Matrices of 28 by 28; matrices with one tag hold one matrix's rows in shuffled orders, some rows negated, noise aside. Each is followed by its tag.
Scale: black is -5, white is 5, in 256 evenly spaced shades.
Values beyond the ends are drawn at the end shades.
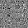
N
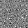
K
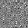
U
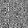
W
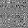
N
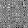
N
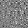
U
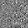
U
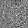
U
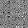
N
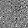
U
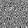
K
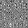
K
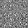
K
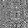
U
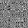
N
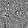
W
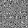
K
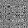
N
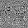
N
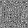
K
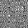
N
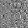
U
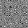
K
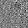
U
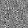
W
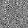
W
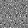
K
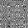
N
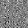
W
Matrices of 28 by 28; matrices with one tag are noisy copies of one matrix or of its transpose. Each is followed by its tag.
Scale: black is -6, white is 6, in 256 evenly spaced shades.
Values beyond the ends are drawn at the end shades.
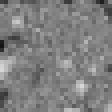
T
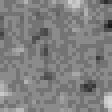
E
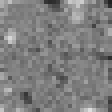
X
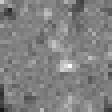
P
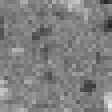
E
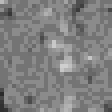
P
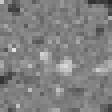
P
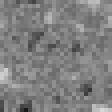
E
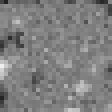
T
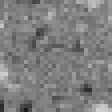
E
